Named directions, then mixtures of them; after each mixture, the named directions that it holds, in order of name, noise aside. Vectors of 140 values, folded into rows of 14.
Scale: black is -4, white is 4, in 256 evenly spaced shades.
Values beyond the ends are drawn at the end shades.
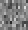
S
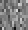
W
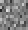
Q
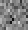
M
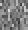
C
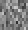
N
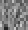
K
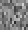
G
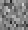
G, Q, S.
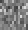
G, Q, S.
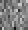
W.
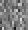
W.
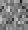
M, N, Q.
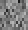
N, Q, W.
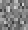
C, N, Q.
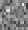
C, G, Q.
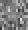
C, Q, W.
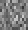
N, S, W.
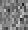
C, K, Q.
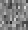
S.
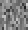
C, N, Q.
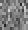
C.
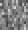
C, N, S.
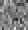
G, Q, W.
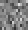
M, W.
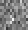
M.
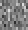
C, G.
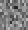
M, N, Q.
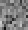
K, M.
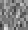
K.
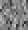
Q, S.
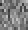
C, W.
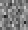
C, K, S.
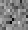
M.
